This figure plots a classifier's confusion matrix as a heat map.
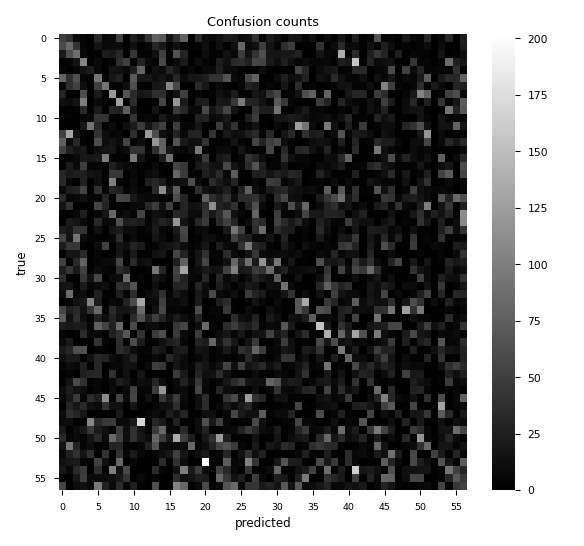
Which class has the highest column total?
16
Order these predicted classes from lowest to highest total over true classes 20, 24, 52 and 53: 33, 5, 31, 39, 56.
33, 5, 39, 31, 56
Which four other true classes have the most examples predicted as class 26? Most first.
45, 53, 28, 19
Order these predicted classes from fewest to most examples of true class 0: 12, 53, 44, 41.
53, 41, 12, 44
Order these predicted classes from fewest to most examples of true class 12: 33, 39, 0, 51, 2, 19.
33, 2, 19, 0, 39, 51
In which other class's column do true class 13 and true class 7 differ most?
50
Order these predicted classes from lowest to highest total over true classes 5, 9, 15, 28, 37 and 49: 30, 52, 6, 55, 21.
52, 21, 6, 55, 30
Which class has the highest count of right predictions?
36
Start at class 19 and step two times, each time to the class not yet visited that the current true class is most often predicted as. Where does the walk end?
44
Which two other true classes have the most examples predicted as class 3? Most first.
8, 28
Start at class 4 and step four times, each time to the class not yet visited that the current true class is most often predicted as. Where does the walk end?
48
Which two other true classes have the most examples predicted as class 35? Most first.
7, 54
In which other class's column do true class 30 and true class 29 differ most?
17
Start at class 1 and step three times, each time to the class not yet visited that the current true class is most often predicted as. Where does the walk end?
39
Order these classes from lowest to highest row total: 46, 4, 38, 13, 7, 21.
4, 46, 38, 13, 21, 7
